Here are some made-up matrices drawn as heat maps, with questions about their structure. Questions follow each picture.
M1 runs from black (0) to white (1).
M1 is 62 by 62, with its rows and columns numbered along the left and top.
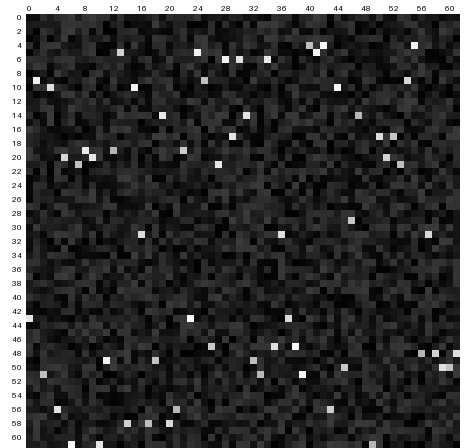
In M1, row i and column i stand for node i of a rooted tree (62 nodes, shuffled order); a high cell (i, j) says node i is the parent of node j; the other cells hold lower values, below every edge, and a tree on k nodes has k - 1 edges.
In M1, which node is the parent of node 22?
19
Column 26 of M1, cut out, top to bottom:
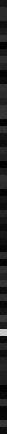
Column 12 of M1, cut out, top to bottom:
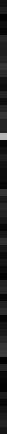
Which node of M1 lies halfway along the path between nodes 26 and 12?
14
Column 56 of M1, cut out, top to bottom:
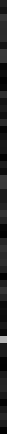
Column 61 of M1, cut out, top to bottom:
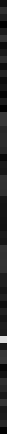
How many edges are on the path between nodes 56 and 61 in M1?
2
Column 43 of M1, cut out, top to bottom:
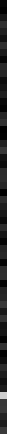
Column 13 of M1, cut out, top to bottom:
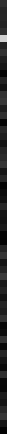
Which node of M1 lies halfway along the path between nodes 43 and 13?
58
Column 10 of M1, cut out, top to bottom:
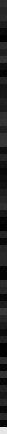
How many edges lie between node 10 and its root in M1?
2
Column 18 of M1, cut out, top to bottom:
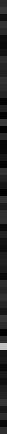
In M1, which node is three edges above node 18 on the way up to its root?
48
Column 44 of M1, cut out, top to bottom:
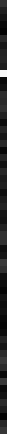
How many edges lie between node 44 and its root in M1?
3
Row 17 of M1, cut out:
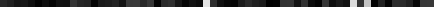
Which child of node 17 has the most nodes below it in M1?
50
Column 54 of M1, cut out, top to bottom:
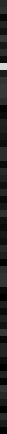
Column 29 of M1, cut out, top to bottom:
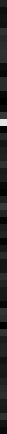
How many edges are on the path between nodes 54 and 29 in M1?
5
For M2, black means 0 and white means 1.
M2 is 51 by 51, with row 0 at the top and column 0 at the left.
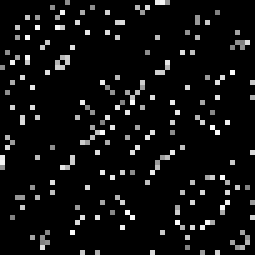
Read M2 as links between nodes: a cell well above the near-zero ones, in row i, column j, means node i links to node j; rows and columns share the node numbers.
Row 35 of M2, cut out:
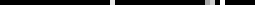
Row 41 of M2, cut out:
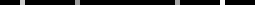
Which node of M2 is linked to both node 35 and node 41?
node 44
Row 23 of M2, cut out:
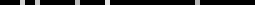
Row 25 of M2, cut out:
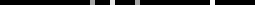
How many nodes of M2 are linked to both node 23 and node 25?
0
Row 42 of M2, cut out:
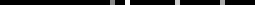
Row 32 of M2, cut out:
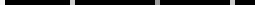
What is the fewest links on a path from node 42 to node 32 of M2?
6
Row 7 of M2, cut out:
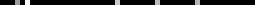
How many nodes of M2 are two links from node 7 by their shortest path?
9
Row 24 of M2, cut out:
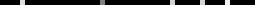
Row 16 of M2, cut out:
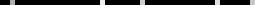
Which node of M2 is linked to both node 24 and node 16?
node 20
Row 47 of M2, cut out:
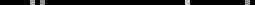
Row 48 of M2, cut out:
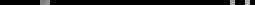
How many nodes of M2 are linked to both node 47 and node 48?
2
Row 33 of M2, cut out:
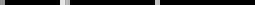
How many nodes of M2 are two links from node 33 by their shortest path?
6
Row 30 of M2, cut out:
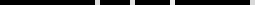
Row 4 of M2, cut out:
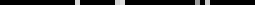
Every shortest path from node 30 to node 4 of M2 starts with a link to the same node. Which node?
node 34
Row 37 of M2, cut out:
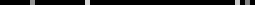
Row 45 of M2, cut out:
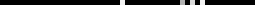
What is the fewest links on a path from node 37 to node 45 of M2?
6
